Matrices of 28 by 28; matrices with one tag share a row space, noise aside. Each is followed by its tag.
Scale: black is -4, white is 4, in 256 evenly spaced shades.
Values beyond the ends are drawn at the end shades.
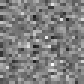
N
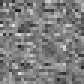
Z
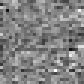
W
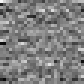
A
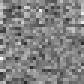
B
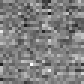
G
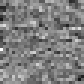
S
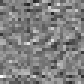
N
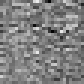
N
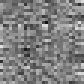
G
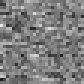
B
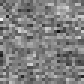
Z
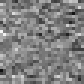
S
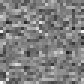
B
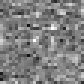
N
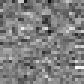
G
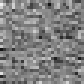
S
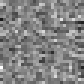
W
